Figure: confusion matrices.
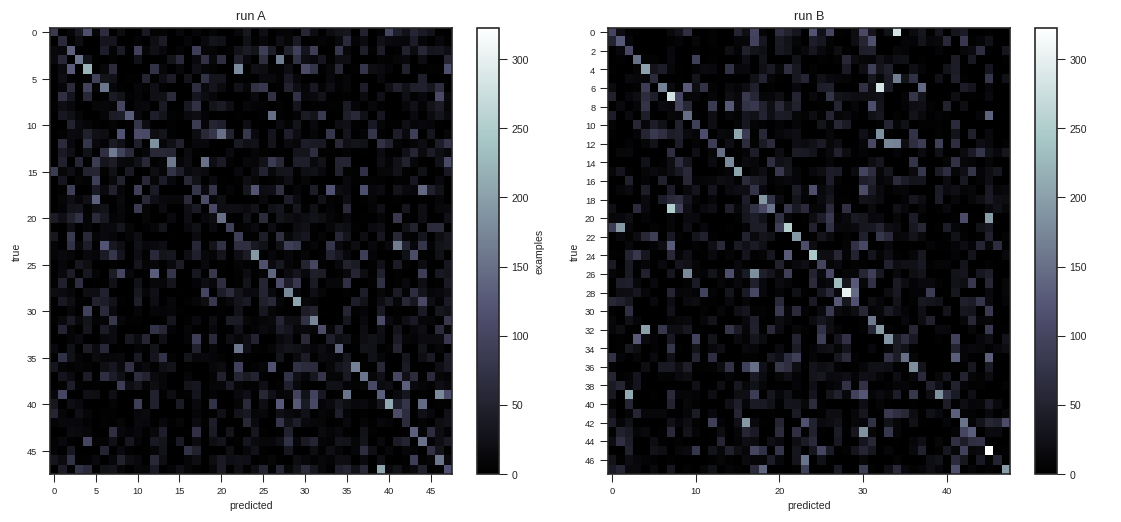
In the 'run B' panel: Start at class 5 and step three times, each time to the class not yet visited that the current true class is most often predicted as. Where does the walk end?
8
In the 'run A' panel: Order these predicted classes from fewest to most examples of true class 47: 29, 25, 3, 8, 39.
8, 29, 25, 3, 39
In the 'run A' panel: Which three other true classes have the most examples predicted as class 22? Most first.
4, 34, 36
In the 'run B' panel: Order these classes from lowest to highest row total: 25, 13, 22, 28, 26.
25, 13, 22, 28, 26
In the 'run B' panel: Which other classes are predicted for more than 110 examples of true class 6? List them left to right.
9, 32, 37
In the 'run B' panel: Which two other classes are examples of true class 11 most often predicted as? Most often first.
15, 32
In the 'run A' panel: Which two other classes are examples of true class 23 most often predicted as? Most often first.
41, 6
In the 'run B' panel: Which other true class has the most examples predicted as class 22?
35
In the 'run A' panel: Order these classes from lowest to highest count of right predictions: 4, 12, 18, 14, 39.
18, 39, 14, 12, 4
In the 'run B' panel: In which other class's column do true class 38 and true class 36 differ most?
17
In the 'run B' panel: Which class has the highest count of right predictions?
45
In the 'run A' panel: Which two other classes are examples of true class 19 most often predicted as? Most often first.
10, 35
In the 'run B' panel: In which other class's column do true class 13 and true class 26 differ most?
9
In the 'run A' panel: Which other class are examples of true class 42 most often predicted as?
27
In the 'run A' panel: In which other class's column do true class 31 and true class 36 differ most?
26
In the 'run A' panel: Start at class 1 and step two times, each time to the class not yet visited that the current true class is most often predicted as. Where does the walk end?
13
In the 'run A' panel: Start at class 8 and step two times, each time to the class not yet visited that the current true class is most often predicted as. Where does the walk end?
44
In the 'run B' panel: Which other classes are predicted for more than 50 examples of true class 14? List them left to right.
8, 19, 36, 41
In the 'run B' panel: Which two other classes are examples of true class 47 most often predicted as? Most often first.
18, 41
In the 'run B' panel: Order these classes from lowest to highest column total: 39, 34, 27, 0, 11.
11, 39, 0, 27, 34
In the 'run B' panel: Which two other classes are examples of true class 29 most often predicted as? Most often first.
27, 44
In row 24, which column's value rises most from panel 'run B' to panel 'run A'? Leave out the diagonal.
43
